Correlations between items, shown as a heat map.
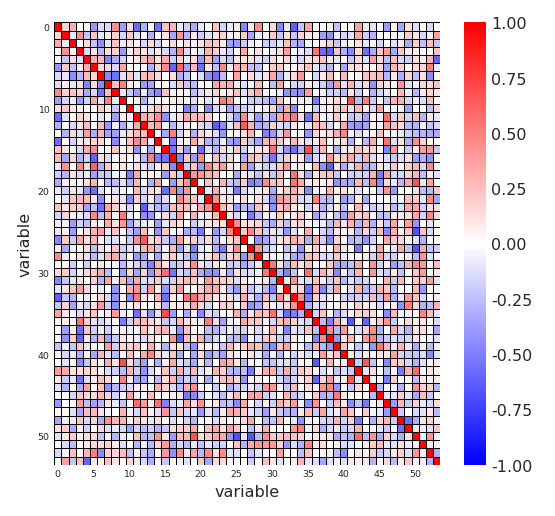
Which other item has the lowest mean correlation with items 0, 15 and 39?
33
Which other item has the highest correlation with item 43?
41
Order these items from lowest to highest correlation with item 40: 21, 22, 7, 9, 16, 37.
21, 22, 7, 9, 16, 37
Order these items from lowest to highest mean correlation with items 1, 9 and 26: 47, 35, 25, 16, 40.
16, 35, 40, 25, 47
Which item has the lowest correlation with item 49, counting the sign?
48
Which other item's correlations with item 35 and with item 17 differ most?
32
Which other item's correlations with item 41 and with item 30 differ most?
9
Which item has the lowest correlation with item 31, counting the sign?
0
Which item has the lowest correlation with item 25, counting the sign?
50
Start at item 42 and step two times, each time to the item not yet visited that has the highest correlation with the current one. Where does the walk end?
19
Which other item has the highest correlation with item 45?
39
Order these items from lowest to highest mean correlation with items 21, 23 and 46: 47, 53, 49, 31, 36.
47, 53, 49, 36, 31
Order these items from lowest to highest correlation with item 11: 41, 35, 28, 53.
35, 28, 41, 53
